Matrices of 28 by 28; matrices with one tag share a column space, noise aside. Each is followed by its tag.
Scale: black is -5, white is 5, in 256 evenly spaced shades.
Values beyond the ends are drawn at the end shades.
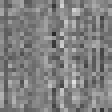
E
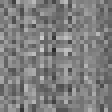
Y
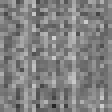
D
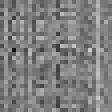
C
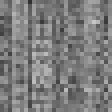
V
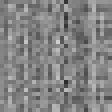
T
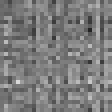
V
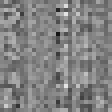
D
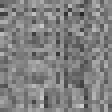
D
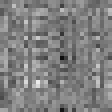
E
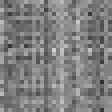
C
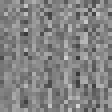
D
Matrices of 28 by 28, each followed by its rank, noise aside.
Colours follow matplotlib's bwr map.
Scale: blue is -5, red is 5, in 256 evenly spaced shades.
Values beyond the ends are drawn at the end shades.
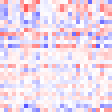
three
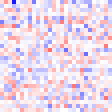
six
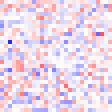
eight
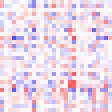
four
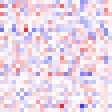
six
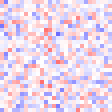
eight
